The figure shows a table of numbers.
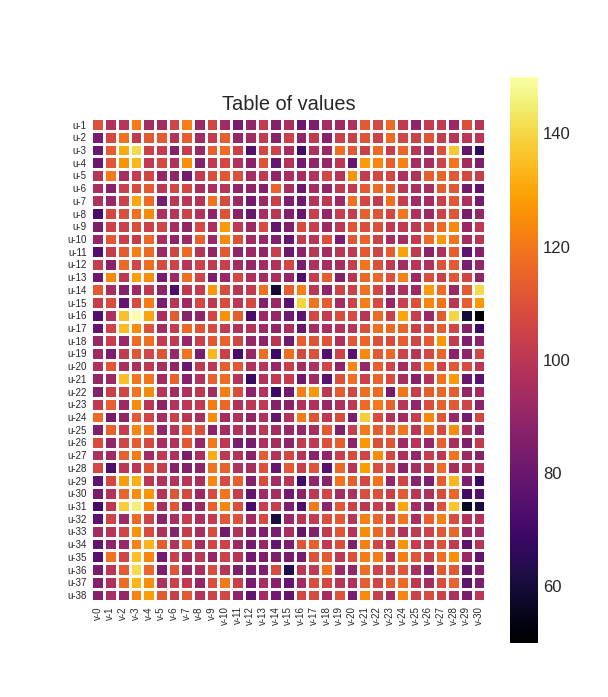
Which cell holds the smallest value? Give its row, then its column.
u-16, v-30
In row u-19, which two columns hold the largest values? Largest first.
v-9, v-21
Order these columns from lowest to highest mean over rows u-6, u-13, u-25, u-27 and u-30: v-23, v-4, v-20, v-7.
v-20, v-7, v-23, v-4
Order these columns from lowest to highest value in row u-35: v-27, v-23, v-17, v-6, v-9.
v-9, v-23, v-6, v-17, v-27
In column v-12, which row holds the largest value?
u-15
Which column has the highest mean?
v-3
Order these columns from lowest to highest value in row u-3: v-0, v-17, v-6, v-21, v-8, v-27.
v-0, v-6, v-8, v-17, v-21, v-27
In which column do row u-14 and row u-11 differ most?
v-30
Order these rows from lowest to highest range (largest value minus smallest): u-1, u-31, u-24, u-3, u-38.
u-1, u-38, u-24, u-3, u-31
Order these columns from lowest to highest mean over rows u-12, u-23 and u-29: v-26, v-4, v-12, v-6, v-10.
v-12, v-26, v-6, v-4, v-10
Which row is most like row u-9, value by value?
u-10
